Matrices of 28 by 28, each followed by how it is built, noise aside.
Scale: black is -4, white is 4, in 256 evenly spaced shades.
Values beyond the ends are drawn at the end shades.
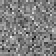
noise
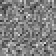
repeating columns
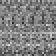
repeating columns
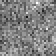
smooth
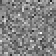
noise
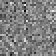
low rank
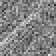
Hankel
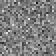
noise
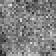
smooth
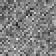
Hankel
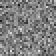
noise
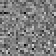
low rank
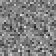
repeating columns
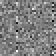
uneven columns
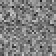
repeating columns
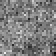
smooth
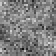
smooth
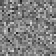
noise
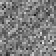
Hankel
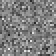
noise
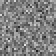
noise
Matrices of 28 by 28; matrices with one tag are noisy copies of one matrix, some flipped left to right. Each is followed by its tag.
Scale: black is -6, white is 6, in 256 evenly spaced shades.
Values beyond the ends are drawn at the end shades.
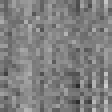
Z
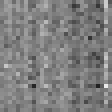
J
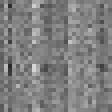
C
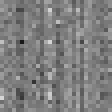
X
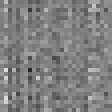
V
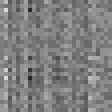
V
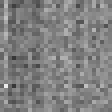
J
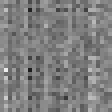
V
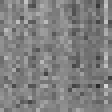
J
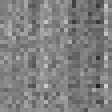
J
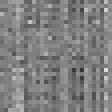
V
